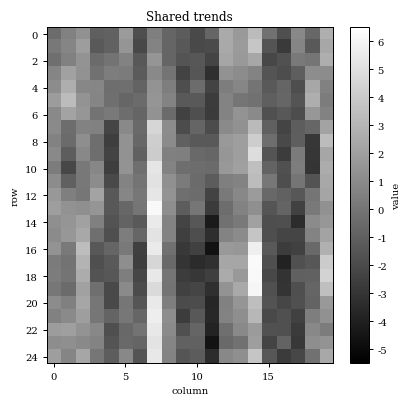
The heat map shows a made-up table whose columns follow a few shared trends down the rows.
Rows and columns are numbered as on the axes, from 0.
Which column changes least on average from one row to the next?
8
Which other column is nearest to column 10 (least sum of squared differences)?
6
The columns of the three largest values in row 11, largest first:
7, 14, 19
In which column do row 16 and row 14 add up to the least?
11
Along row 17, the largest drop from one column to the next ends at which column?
15
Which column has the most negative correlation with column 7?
4
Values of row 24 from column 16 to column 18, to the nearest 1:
-3 -2 0
